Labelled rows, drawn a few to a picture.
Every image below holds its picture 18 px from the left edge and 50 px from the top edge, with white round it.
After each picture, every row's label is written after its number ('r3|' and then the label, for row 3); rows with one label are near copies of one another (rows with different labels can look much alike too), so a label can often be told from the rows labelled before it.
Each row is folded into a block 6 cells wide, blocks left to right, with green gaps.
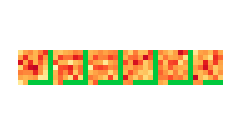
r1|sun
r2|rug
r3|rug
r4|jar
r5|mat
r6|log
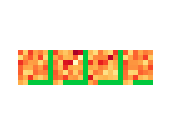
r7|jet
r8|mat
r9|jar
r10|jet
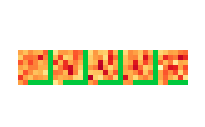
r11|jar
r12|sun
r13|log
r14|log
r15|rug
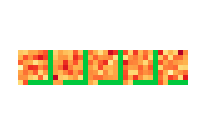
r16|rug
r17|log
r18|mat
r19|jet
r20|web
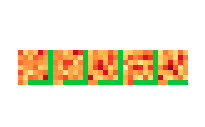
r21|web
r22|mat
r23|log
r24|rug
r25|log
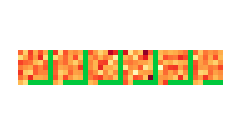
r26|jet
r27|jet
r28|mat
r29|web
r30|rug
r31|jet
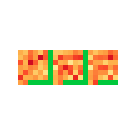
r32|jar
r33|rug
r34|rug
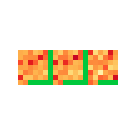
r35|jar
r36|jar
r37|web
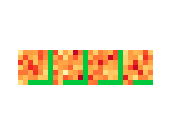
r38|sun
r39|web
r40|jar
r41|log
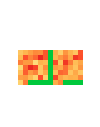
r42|rug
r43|jar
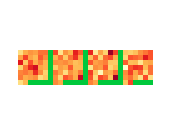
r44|sun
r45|web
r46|web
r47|rug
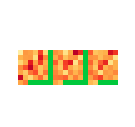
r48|log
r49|mat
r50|mat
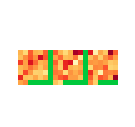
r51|jar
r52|mat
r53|web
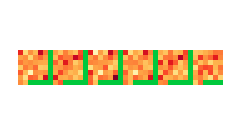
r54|web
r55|jar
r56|web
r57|web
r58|jar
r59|rug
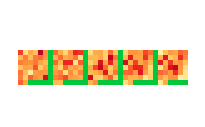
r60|web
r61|mat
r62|log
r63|sun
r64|sun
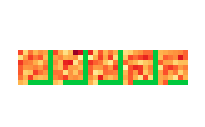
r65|jet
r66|mat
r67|jet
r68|rug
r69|rug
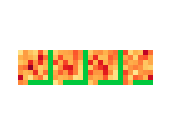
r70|log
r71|sun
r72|sun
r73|web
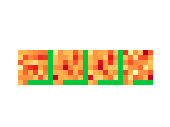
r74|rug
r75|log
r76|log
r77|web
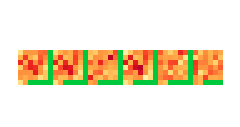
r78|sun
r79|sun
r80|jar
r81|sun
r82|mat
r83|jet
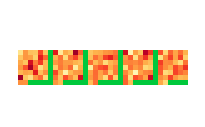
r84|log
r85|web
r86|rug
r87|web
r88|jet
